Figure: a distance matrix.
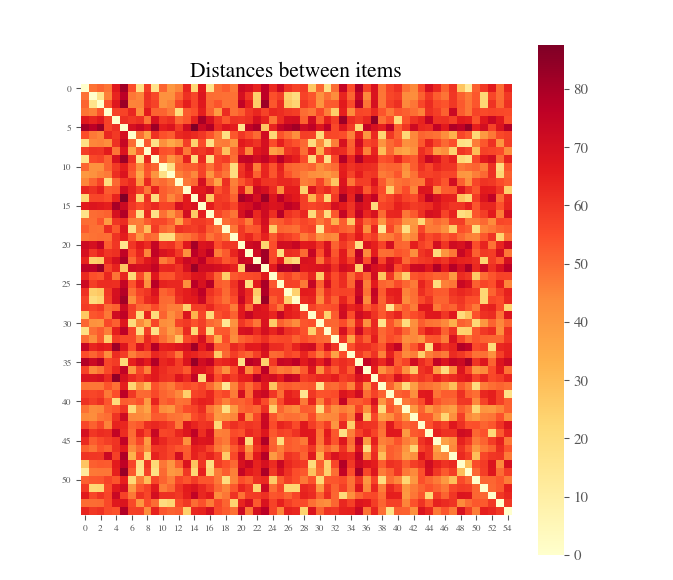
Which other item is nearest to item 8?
47
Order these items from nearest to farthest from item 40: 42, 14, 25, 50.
50, 42, 25, 14
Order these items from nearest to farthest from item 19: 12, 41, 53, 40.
53, 41, 12, 40
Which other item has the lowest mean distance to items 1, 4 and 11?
10
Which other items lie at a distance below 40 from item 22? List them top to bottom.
1, 2, 26, 27, 51
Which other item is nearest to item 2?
1
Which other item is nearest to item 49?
0
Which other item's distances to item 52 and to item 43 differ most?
33
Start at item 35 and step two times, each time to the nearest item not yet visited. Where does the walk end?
5
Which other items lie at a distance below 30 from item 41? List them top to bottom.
6, 18, 24, 30, 38, 50
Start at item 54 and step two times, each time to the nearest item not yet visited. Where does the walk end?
28
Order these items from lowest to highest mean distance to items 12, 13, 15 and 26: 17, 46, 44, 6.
17, 46, 6, 44
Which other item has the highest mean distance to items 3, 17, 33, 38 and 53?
23
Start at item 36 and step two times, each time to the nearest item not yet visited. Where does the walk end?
42
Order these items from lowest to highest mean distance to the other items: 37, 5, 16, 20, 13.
16, 13, 20, 37, 5
